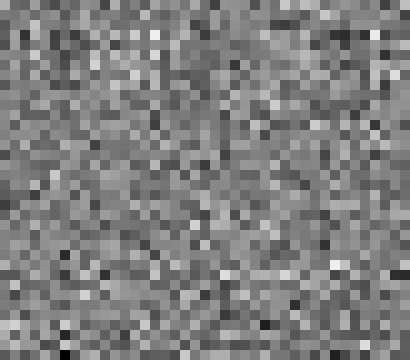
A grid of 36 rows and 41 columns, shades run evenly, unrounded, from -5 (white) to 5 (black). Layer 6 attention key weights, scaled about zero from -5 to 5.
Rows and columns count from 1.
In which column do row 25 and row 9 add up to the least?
12
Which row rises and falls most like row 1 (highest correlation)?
6
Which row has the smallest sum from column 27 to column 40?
8
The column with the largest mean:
7
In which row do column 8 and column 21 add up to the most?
4
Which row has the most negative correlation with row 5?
13
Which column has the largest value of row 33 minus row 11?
28
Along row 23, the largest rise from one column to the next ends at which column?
21
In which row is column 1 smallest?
33
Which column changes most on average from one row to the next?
16
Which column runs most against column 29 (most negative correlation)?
11
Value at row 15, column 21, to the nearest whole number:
-1
